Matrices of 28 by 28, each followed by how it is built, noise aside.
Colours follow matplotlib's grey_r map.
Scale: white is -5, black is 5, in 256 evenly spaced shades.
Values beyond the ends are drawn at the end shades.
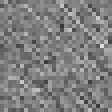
Toeplitz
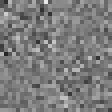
block diagonal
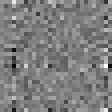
low rank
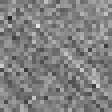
Toeplitz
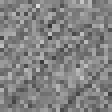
Hankel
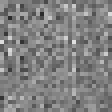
low rank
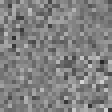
block diagonal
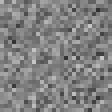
repeating rows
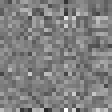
low rank
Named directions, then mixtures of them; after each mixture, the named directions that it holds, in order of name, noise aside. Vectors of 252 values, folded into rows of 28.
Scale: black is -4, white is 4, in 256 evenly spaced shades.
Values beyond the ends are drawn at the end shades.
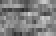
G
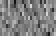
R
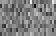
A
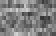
G, R.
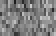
G, R.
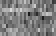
A, G.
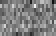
A, G.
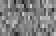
G, R.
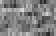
G, R.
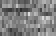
A, G.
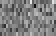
A.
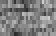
G, R.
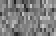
G, R.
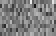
A.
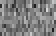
A, R.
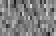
R.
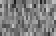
A, R.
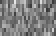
A, R.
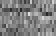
A, G.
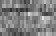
A, G.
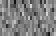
R.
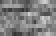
G.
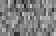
G, R.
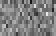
A, R.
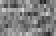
G, R.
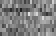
A, G.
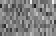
A.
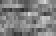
G.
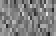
A, R.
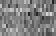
A, G.
